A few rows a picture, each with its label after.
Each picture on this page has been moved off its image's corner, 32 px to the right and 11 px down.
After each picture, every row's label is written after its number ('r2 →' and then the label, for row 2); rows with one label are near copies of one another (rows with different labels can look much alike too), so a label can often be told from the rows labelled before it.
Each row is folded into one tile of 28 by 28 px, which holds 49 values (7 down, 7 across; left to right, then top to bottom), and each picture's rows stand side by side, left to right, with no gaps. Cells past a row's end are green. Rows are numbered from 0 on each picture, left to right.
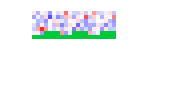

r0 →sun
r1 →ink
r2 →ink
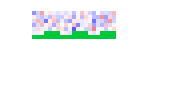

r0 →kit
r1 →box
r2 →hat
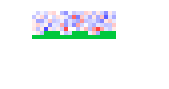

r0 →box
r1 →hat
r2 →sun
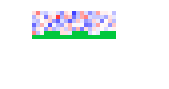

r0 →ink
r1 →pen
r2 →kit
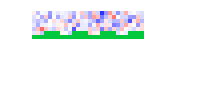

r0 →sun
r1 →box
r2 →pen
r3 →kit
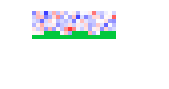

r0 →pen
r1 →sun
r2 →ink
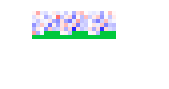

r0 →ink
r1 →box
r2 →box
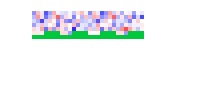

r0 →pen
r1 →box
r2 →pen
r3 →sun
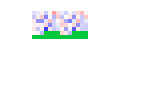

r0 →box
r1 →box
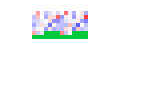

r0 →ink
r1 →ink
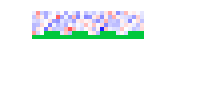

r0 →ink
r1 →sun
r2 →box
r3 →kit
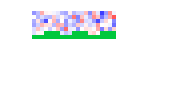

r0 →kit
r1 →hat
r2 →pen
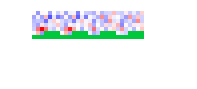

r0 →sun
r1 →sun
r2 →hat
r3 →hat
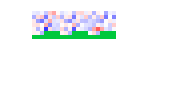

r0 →box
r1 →box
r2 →sun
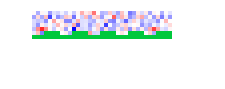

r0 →sun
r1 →box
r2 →ink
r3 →pen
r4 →sun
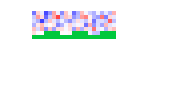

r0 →pen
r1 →pen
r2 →hat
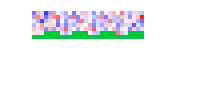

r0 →pen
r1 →hat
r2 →hat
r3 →ink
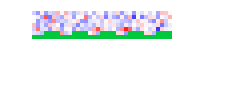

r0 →hat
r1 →ink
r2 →sun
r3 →sun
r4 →box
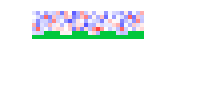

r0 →hat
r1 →pen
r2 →sun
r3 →hat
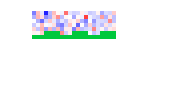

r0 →pen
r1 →ink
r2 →hat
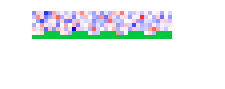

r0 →pen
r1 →box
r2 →hat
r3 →ink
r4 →sun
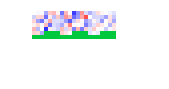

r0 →box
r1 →pen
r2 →kit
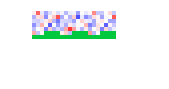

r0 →ink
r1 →sun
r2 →ink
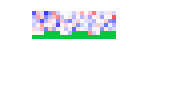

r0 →pen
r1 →box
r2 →ink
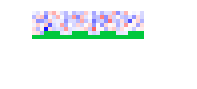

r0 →box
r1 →hat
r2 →hat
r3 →kit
